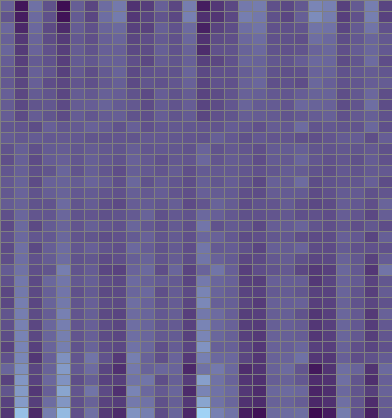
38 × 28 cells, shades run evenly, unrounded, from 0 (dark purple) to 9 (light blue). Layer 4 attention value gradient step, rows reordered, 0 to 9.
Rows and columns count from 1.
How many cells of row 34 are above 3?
19
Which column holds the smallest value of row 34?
23
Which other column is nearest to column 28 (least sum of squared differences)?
13
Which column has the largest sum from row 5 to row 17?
27
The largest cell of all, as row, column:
38, 15
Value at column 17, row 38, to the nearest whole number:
5
